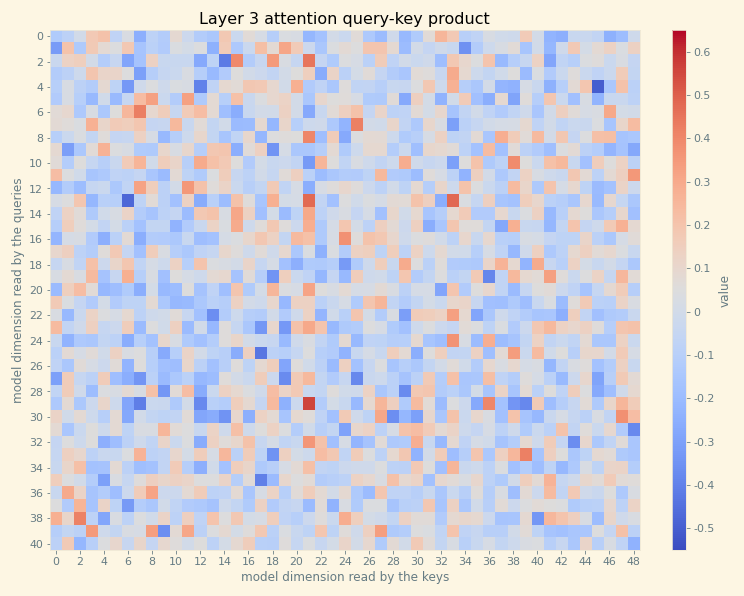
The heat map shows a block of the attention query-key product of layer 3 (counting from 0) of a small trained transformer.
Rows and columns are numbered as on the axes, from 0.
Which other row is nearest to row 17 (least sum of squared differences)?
40
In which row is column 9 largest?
31
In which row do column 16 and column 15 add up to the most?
14
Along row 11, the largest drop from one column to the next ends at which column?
28
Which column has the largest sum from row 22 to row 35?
21
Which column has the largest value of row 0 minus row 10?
33
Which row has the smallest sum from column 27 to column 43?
5
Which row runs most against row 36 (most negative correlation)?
9
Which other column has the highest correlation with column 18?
15
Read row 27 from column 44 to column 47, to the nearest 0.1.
0.1 -0.3 -0.1 0.2
